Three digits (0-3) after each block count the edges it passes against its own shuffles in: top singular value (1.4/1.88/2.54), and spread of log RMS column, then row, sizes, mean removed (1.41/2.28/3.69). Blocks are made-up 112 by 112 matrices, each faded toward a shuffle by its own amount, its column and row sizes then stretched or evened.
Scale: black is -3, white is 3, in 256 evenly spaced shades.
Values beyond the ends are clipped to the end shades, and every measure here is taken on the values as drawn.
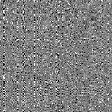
3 2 1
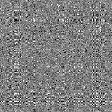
3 2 2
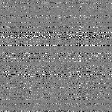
2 1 3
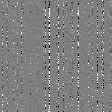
3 3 0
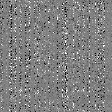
1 3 1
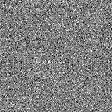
2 0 0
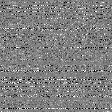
2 0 3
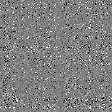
0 2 2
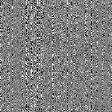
2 3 1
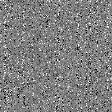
0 2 0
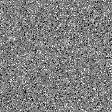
1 1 0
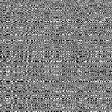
3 1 3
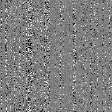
0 3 0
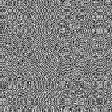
3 0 0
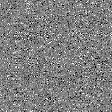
2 1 1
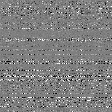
2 1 3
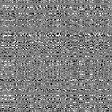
3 1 3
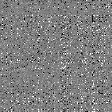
1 2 2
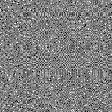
3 0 0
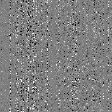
0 3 1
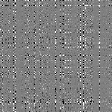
3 3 2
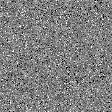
0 1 0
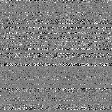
2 1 3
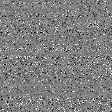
0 0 2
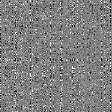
2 3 1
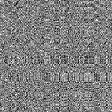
3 1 1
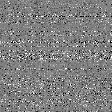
1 1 3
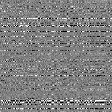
3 0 3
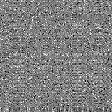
3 0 0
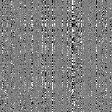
3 3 1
